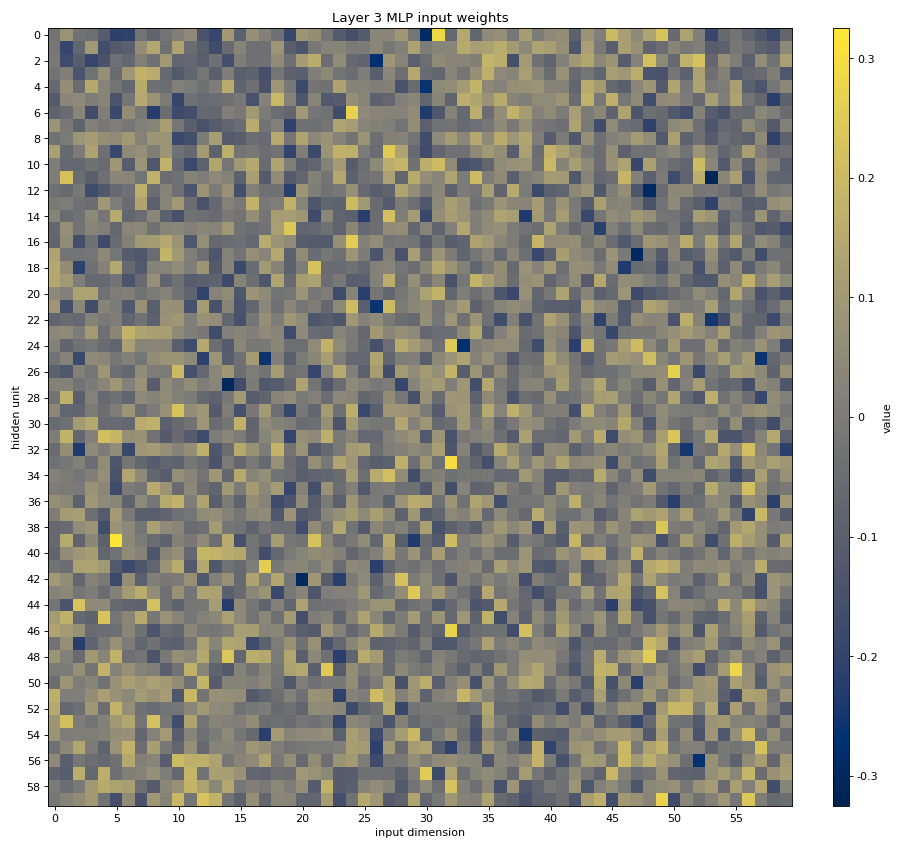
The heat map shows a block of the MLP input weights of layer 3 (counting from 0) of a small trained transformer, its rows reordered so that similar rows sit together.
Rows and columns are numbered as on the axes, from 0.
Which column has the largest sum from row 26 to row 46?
49
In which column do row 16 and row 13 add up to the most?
24
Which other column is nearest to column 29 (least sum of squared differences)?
46
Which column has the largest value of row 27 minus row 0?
30
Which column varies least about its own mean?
0
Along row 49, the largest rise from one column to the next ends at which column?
22
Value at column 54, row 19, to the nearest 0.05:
0.05
